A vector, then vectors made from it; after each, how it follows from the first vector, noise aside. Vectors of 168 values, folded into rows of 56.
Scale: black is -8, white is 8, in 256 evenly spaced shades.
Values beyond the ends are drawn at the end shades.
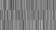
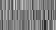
reversed, scaled up.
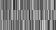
reversed, negated, scaled up.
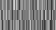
reversed, scaled up.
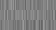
negated, shrunk.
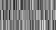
reversed, negated, scaled up.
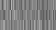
sign-scrambled.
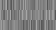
sign-scrambled.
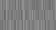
wrapped around, negated, shrunk.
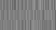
wrapped around, negated, shrunk.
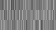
sign-scrambled.
